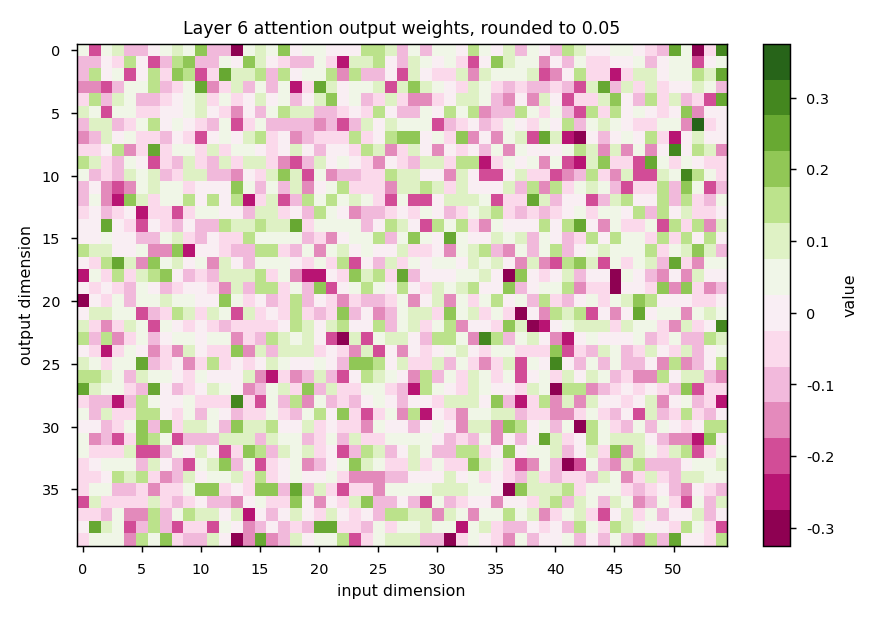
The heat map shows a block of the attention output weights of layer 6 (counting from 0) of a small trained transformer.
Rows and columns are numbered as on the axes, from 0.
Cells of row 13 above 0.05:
8
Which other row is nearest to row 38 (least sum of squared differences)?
13
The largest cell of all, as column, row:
52, 6
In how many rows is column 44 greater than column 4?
20
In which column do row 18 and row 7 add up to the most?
27
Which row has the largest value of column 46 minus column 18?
3
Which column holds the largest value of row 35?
18
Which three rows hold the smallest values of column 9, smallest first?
16, 33, 25
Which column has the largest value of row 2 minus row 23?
21
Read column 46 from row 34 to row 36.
-0.15 -0.05 0.05
